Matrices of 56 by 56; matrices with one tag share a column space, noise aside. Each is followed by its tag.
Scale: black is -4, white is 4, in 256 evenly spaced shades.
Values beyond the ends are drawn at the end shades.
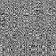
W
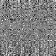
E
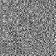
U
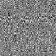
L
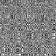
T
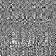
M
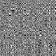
W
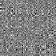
W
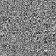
L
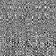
M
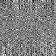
E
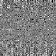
E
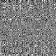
E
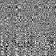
M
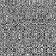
T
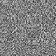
U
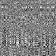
M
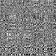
T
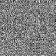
U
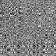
W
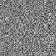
L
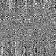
E
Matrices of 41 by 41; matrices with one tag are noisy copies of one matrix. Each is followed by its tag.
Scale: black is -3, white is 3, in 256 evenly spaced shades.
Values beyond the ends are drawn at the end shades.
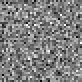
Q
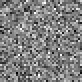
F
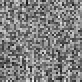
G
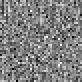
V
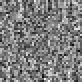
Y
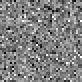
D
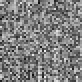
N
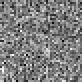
V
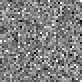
F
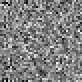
Q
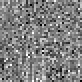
G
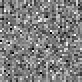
V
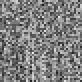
G
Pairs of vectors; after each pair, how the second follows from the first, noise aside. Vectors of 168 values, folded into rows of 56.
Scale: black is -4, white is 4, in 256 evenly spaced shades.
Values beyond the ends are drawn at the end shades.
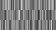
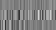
negated, partly zeroed.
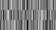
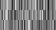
wrapped around.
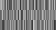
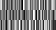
reversed, negated, scaled up.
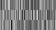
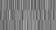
wrapped around, negated, shrunk.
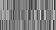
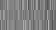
wrapped around, negated, shrunk.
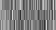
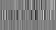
reversed, partly zeroed.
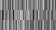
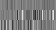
reversed, negated, partly zeroed.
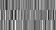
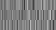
wrapped around, negated, shrunk.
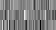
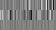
reversed, negated, partly zeroed.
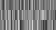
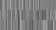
negated, shrunk.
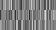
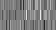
reversed, negated, partly zeroed.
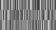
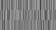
negated, shrunk.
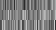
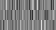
reversed, negated, partly zeroed.
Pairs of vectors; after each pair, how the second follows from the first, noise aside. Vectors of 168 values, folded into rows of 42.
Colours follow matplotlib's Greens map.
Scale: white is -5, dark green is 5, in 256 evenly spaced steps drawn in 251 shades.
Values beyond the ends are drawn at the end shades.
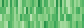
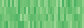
negated, shrunk.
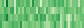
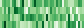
reversed, negated, scaled up.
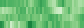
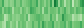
reversed, partly zeroed.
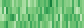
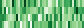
negated, scaled up.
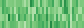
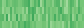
negated, shrunk.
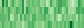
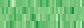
reversed, negated, shrunk.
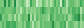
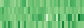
wrapped around, negated, partly zeroed.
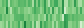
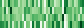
negated, scaled up.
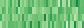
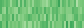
negated, shrunk.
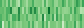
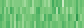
wrapped around, negated, shrunk.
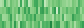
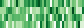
reversed, scaled up.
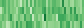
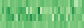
reversed, partly zeroed.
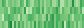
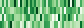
reversed, scaled up.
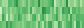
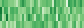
negated.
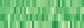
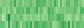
negated, shrunk.
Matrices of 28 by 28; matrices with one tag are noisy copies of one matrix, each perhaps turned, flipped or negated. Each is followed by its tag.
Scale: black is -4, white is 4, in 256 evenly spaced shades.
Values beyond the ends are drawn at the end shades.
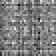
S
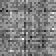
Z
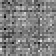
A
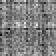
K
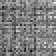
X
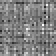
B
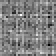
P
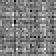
P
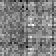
K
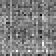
A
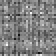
P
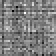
B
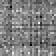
Z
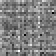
S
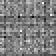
S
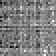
X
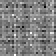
P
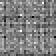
S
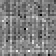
A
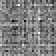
S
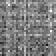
X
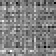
X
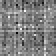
Z
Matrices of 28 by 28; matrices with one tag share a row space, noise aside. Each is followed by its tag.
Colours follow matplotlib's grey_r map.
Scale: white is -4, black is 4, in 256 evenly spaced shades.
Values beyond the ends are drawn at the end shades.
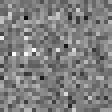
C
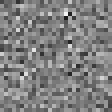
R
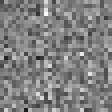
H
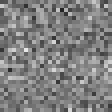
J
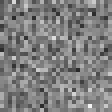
J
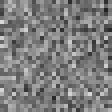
J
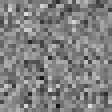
C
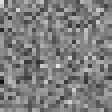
C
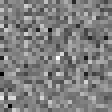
C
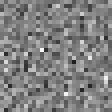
H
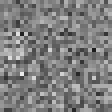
R
